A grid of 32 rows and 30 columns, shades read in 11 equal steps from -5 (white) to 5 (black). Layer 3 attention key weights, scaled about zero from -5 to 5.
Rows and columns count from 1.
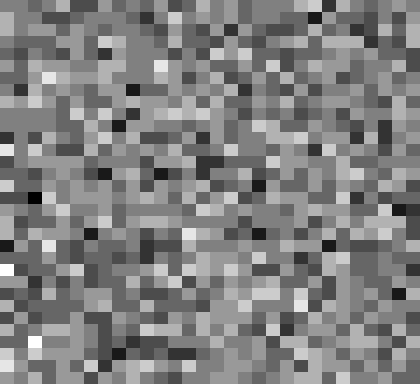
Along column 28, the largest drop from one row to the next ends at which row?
18
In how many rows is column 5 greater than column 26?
12
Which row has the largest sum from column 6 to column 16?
30
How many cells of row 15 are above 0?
13
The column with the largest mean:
2
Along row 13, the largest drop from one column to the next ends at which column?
24
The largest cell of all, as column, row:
3, 17
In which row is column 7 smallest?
31
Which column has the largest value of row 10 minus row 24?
10
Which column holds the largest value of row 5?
8
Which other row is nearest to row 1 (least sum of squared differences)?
32
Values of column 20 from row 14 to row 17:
-3 1 -1 -2
